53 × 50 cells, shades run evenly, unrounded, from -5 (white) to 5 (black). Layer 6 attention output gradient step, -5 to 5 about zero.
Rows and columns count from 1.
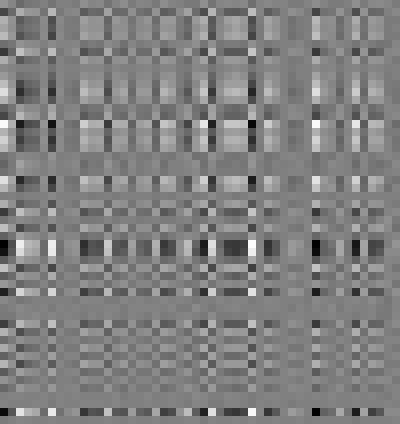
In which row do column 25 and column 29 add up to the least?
16
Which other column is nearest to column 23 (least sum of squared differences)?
9
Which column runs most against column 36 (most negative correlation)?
42
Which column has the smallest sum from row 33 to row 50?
7
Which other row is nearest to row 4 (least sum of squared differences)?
26
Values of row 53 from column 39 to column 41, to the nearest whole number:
0 0 0
